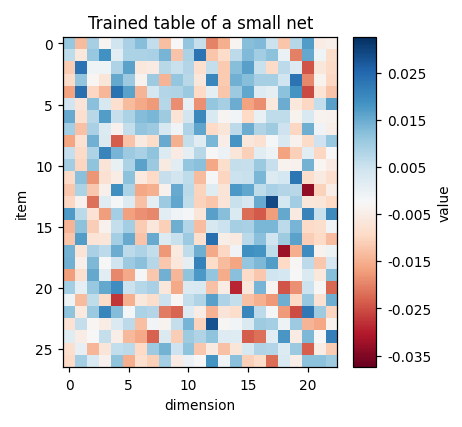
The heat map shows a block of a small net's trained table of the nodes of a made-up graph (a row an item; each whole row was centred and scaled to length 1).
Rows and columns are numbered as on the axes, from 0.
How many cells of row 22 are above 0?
11
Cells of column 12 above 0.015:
6
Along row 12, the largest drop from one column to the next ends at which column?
20
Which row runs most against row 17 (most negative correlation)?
5
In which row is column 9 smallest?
22
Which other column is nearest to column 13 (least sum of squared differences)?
21
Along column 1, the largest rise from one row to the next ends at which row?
2
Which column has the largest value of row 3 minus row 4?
12
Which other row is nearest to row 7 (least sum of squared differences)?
10
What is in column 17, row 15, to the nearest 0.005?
0.015
